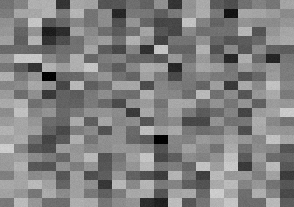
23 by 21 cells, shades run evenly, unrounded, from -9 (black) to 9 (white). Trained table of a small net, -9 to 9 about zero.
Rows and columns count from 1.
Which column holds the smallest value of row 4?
4
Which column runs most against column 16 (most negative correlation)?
21
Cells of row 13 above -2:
18
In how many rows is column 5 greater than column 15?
6
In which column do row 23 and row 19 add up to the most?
17
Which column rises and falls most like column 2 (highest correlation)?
13
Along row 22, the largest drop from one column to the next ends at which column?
12
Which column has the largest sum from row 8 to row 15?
20
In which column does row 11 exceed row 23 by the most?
11
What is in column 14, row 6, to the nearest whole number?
-2
